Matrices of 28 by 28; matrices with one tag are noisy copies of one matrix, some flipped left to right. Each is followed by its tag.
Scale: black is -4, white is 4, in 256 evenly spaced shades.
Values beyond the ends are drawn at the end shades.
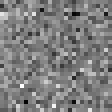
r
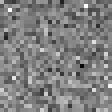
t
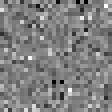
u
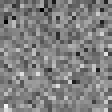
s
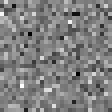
r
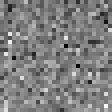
s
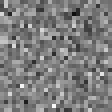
r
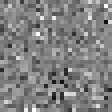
u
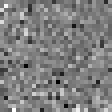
u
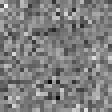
u
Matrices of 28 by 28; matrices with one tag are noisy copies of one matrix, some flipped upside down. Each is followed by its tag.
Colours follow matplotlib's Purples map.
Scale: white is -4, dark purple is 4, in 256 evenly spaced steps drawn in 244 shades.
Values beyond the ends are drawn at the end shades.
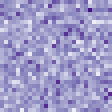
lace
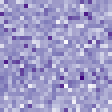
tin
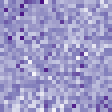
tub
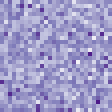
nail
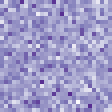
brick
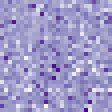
lace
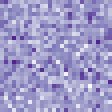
tin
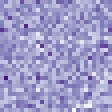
nail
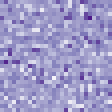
tin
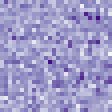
tin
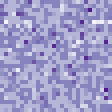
lace
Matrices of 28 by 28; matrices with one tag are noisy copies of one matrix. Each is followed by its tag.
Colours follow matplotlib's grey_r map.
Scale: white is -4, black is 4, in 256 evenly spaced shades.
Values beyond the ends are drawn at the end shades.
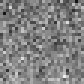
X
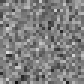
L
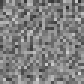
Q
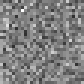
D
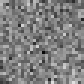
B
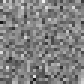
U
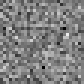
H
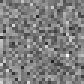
D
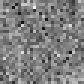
B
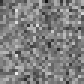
L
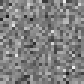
L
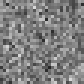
B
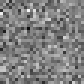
H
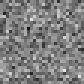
H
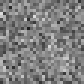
H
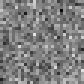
B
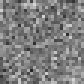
B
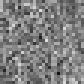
B
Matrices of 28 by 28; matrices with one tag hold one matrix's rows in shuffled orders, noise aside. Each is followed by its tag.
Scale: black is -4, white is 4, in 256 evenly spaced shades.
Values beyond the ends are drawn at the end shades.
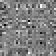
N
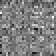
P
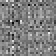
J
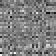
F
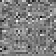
N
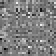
N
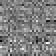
F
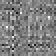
J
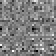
P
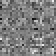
P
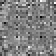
N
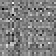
J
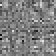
P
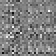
J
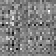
J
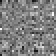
P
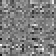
P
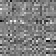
F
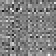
J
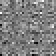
P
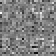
P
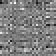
F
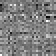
F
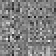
J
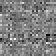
F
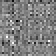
J
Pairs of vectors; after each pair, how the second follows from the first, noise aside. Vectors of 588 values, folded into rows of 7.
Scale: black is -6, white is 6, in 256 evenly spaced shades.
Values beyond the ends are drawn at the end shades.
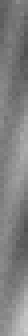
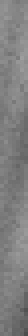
negated, shrunk.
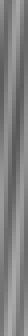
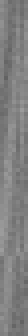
wrapped around, shrunk.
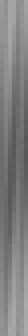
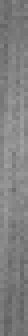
wrapped around, shrunk.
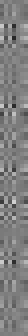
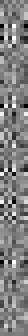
negated, scaled up.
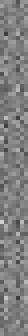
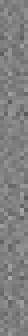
reversed, negated, shrunk.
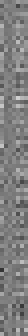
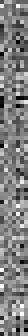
negated, scaled up.
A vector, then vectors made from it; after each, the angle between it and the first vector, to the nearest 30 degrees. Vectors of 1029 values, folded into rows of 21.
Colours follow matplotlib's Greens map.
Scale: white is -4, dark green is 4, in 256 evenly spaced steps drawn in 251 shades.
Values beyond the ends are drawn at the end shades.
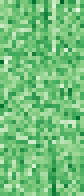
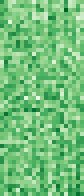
120 degrees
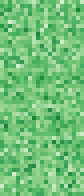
120 degrees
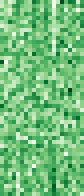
30 degrees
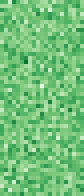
90 degrees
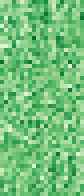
60 degrees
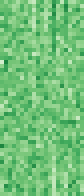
150 degrees
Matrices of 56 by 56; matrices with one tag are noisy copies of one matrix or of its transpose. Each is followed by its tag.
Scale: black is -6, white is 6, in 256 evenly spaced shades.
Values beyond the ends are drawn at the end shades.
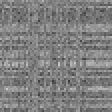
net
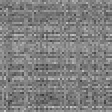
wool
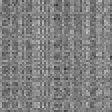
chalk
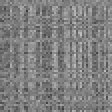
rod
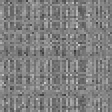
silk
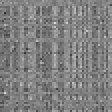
rod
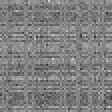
wool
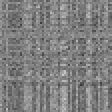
net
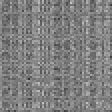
chalk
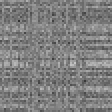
net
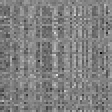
rod
